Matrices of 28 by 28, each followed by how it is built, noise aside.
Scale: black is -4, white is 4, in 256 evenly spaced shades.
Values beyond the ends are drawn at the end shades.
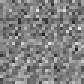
repeating columns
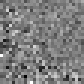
lower triangular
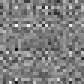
low rank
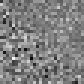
lower triangular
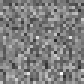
repeating columns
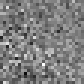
lower triangular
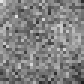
smooth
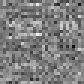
low rank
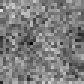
smooth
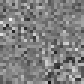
block diagonal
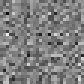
low rank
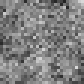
smooth
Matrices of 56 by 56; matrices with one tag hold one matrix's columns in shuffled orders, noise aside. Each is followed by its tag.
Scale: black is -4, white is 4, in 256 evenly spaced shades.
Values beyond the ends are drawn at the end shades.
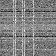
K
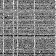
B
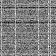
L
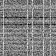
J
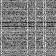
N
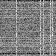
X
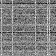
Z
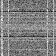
K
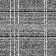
K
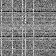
K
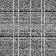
K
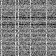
J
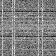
K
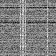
L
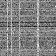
N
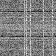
K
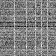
N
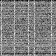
X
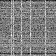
X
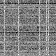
Z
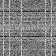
K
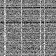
L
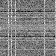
K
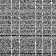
B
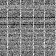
J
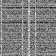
L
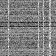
N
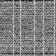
X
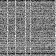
X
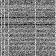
J
